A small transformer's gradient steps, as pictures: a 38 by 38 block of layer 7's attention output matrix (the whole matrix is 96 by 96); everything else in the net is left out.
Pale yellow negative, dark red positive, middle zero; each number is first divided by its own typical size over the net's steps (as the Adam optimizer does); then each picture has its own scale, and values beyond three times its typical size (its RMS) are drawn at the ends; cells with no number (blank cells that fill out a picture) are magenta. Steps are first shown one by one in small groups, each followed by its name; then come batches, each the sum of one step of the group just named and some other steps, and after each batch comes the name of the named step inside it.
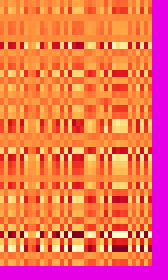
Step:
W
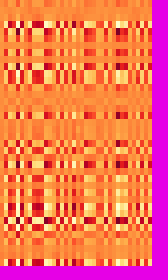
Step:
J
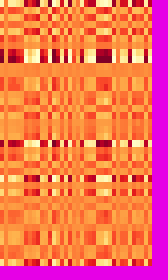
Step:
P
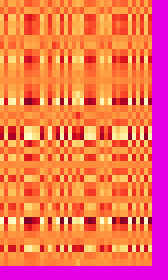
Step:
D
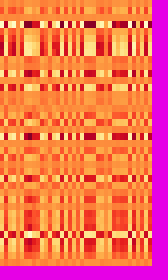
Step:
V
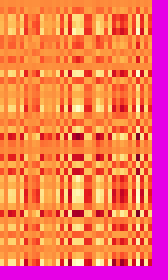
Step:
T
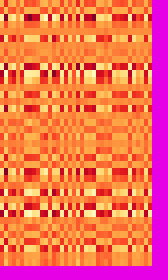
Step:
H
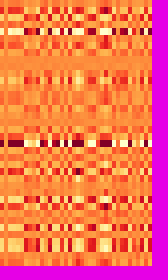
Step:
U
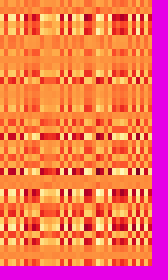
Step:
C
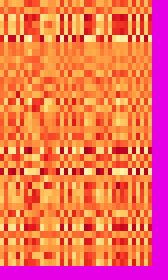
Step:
C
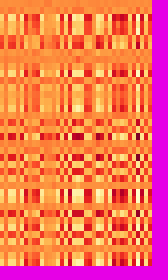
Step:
T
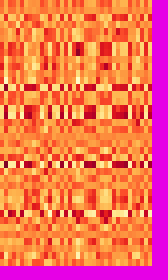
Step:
J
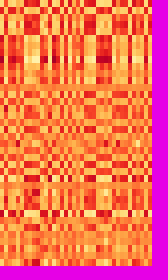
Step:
P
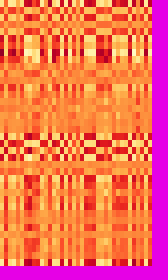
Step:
P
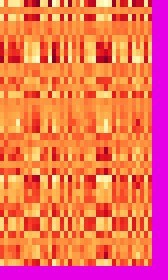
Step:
P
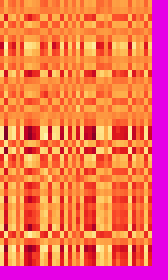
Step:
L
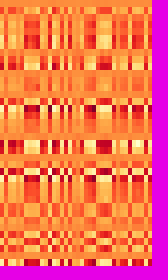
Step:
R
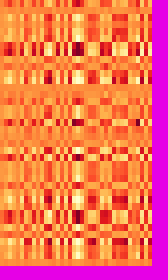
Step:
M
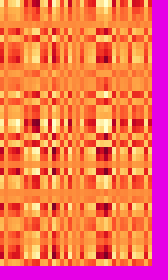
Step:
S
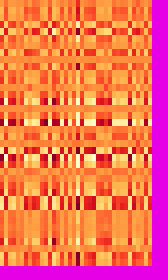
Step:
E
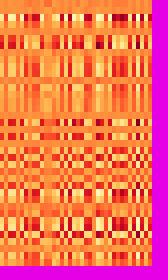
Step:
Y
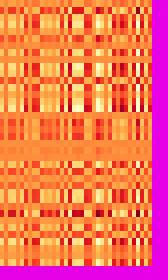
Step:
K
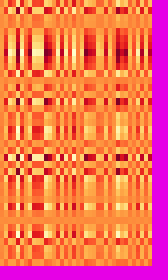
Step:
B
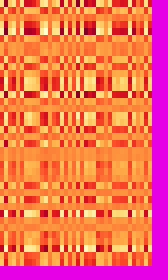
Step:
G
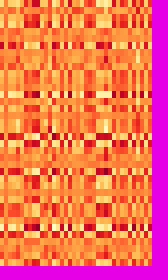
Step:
S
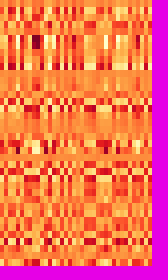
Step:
R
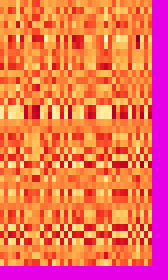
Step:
R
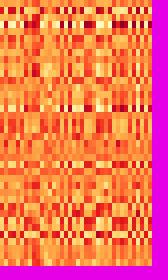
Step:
K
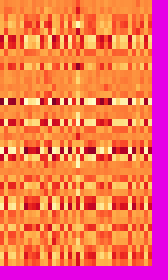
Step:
E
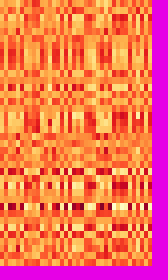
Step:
S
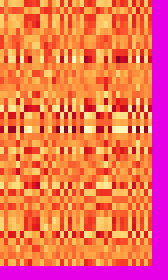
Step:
B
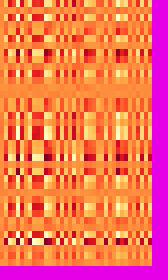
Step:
B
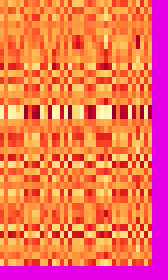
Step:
R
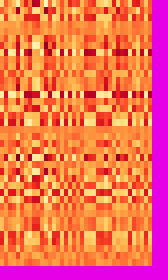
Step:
B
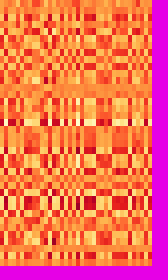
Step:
E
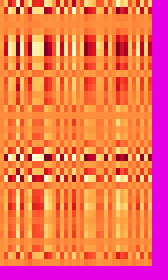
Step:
B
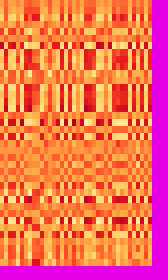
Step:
Y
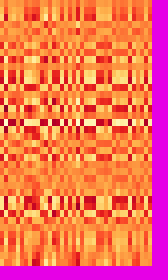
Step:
E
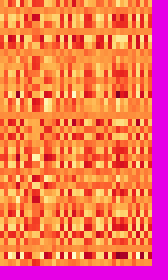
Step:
Y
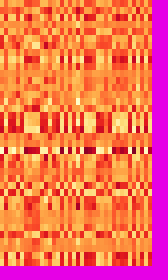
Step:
E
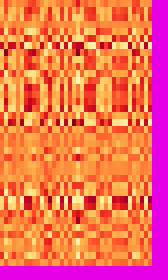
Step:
M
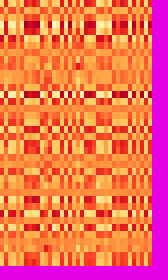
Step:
G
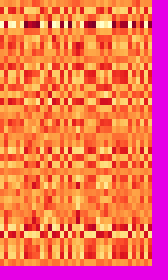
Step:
M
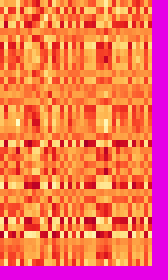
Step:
S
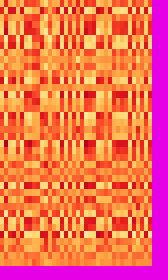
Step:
G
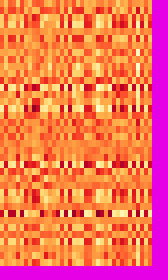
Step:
K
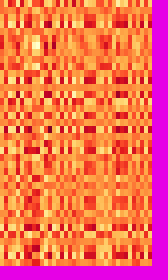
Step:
L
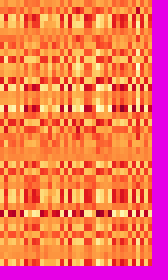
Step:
K
